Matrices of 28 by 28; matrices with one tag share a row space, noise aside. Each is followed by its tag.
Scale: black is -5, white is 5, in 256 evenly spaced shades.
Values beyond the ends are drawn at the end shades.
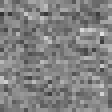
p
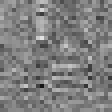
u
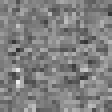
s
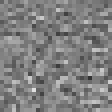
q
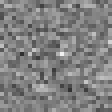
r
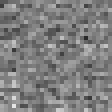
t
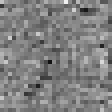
p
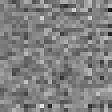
u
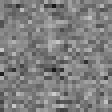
t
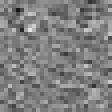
s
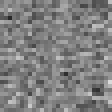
q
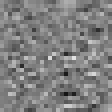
s
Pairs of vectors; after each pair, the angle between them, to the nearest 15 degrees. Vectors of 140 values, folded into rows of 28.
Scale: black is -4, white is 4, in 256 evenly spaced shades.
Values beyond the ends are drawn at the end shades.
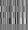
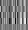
15 degrees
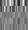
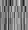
135 degrees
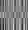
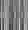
60 degrees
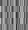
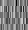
60 degrees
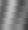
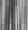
135 degrees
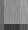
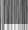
150 degrees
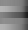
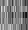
60 degrees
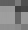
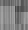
30 degrees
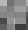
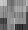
15 degrees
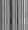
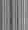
15 degrees
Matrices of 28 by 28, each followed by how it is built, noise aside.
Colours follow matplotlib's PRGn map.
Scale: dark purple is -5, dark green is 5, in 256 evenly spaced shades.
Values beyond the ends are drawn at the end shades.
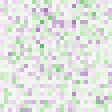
noise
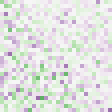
lower triangular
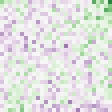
smooth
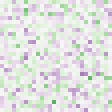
noise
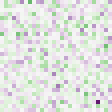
noise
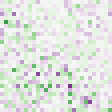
lower triangular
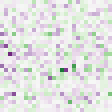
uneven rows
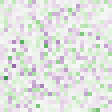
noise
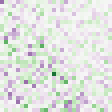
lower triangular
